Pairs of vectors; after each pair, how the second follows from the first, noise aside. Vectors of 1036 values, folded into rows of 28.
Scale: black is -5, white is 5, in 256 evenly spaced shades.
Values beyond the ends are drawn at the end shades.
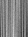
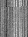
wrapped around, negated.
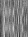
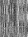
wrapped around.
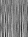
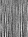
negated.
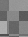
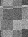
wrapped around, negated.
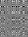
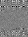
partly zeroed.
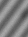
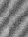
wrapped around, negated.
